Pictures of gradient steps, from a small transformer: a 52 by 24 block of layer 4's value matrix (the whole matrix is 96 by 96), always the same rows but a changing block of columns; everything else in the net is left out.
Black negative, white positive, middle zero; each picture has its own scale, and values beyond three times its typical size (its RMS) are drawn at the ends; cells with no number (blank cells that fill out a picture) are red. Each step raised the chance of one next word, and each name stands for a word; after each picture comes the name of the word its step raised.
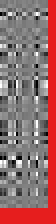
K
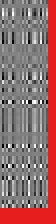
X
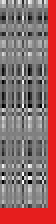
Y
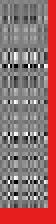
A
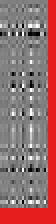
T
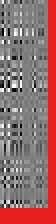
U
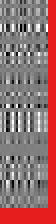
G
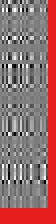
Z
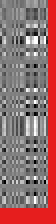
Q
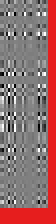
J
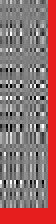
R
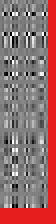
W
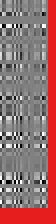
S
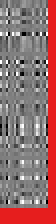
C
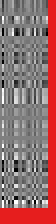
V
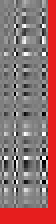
Q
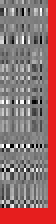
X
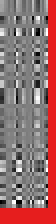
V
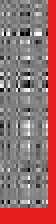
U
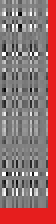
G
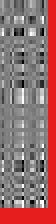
V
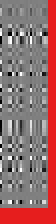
Q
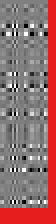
T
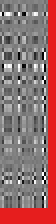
W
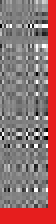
S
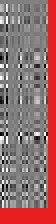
A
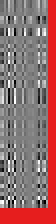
V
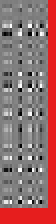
T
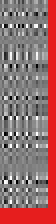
S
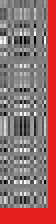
Q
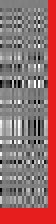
K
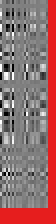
G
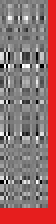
A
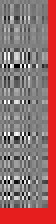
A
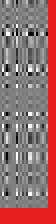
R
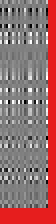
X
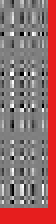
Y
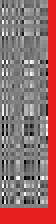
C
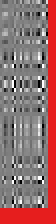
U
